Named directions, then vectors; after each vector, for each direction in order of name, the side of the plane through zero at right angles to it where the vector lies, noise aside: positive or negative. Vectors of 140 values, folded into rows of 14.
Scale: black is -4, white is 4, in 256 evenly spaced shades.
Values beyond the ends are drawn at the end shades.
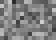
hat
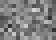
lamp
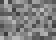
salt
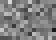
positive, positive, negative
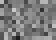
negative, positive, negative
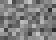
positive, positive, negative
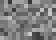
negative, negative, positive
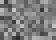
negative, positive, negative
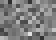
negative, negative, positive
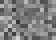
positive, negative, positive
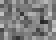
negative, negative, negative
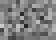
negative, negative, negative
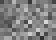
negative, positive, positive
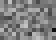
positive, positive, negative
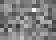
positive, positive, positive
